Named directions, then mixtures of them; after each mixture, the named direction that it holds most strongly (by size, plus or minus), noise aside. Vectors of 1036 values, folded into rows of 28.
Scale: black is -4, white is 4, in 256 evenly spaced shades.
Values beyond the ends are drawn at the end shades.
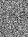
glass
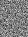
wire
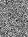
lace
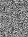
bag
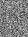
glass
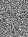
wire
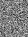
glass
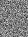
wire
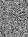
glass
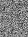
bag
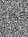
glass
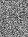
glass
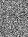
glass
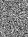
glass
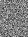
wire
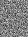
wire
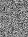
bag
